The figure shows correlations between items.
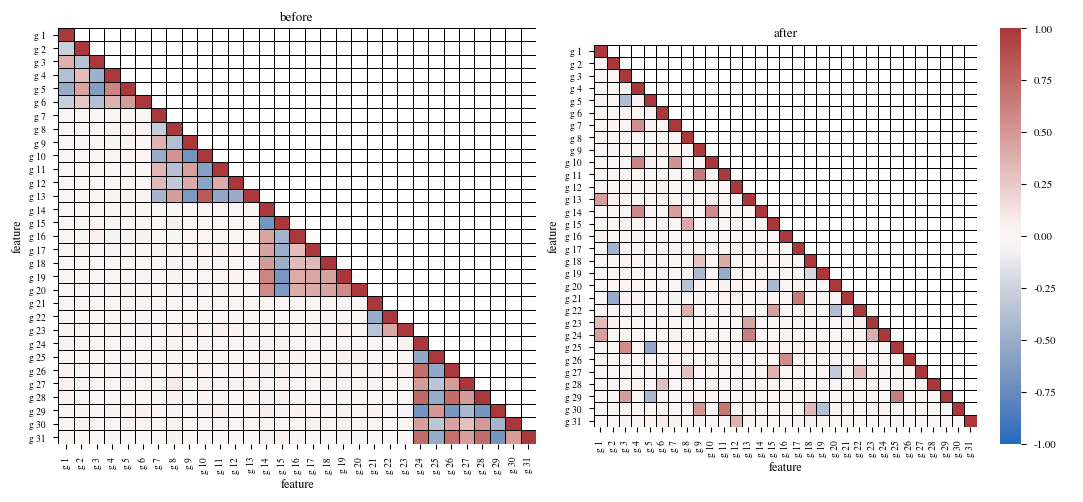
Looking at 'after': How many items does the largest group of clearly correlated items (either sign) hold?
5
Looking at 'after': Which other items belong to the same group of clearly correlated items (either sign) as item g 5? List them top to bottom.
g 3, g 25, g 29
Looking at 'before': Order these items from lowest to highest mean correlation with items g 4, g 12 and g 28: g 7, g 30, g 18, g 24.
g 18, g 7, g 30, g 24
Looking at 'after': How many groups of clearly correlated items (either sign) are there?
9
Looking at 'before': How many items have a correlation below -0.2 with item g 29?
6
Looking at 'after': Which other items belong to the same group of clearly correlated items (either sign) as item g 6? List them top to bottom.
g 28
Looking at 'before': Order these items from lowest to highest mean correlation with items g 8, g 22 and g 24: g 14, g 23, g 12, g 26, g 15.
g 12, g 14, g 15, g 23, g 26
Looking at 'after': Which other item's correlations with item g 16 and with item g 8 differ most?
g 26
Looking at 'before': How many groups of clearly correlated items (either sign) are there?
5
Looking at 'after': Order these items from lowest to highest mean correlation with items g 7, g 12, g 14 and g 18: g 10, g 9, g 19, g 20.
g 19, g 20, g 9, g 10
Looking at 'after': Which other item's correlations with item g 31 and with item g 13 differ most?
g 24
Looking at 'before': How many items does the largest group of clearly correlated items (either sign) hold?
8
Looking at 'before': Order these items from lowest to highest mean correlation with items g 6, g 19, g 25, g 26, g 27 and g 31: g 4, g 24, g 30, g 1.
g 1, g 4, g 30, g 24
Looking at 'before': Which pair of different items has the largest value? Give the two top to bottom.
g 10, g 13
